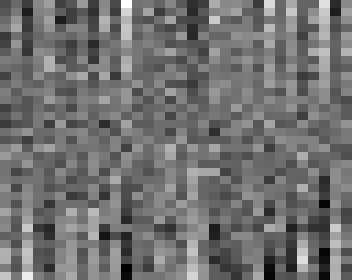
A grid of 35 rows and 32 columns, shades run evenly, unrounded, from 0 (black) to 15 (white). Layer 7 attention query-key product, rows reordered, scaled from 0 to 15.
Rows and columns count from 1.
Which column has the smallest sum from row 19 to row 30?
30
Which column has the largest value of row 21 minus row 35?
12
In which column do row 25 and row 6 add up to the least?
7
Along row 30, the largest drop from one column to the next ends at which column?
10
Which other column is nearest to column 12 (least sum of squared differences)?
25
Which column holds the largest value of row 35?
3
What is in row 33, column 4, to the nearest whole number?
5
